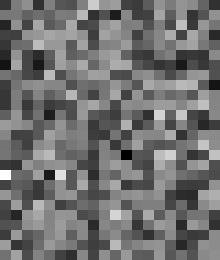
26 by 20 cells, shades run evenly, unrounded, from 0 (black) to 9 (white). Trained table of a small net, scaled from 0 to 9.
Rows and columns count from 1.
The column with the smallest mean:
9
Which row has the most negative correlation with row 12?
22
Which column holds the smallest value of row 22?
2
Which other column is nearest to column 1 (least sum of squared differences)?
13
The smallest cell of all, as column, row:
12, 16
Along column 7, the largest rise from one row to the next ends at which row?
10
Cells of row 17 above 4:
12
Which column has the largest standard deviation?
1
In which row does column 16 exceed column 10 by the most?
14
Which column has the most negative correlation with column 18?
20
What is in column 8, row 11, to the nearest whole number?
5
